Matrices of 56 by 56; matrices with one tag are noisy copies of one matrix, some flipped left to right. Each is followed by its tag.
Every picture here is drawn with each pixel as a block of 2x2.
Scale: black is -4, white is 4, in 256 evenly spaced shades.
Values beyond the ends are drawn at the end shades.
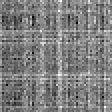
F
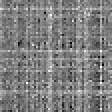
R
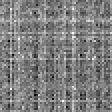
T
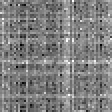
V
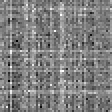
R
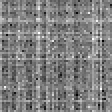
T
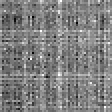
F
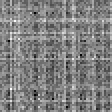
T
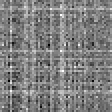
R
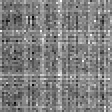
F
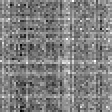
V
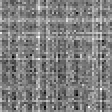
T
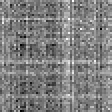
V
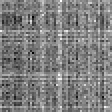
F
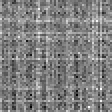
T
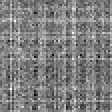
T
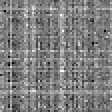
R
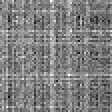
F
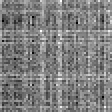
F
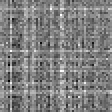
R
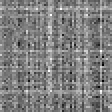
R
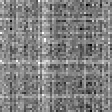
V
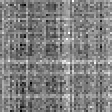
V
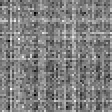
T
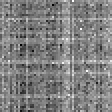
V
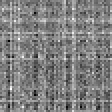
T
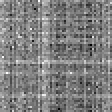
V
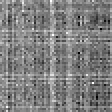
F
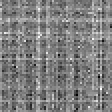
T
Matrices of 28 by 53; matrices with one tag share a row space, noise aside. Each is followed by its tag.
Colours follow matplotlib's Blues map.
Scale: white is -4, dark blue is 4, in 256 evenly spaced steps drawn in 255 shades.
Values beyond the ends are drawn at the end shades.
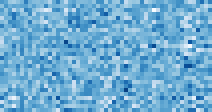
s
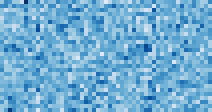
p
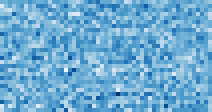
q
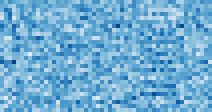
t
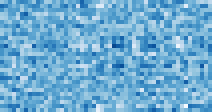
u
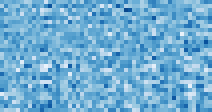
s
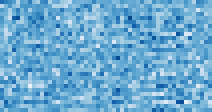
t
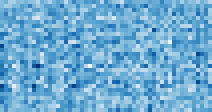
q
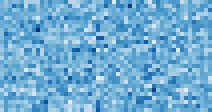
p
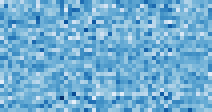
q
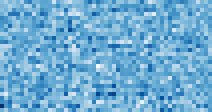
q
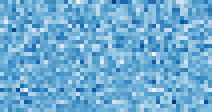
u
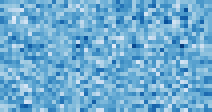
u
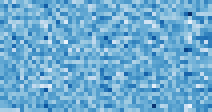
s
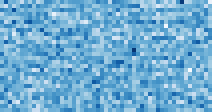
t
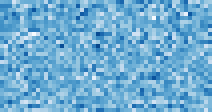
u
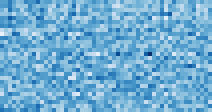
q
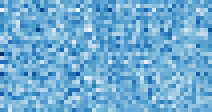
q
